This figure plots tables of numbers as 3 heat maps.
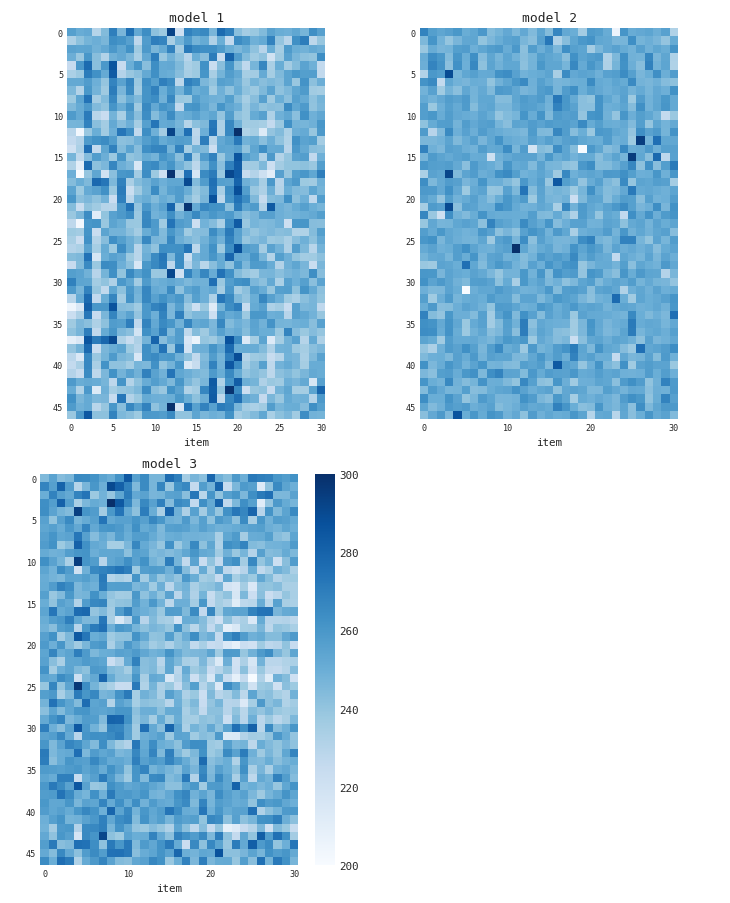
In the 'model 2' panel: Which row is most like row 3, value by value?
4
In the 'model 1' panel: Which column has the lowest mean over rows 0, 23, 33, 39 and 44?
1
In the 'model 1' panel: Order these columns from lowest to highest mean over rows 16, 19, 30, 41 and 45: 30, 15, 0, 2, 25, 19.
25, 15, 0, 30, 2, 19
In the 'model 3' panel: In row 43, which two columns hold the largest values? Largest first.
7, 26
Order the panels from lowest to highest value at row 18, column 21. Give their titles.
model 3, model 1, model 2
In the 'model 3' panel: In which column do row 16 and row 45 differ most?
21
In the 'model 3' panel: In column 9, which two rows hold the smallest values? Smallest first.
17, 25
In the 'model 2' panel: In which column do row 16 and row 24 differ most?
30
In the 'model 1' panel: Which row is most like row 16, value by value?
39
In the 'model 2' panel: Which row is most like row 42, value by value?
44
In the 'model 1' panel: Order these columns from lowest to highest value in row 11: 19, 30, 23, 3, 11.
23, 3, 11, 30, 19
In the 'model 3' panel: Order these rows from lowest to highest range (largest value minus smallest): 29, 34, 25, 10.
34, 29, 10, 25
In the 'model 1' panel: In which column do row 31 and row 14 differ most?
0
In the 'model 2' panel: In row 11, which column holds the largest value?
19
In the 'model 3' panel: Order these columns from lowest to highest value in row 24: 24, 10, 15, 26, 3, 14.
15, 24, 26, 10, 14, 3
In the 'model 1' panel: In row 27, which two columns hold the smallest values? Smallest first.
3, 14
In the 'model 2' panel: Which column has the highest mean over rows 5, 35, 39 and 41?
3
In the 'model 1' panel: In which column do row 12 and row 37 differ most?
14
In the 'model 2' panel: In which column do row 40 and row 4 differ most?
16
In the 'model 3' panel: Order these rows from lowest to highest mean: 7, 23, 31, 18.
23, 18, 31, 7
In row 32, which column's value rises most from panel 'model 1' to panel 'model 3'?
3
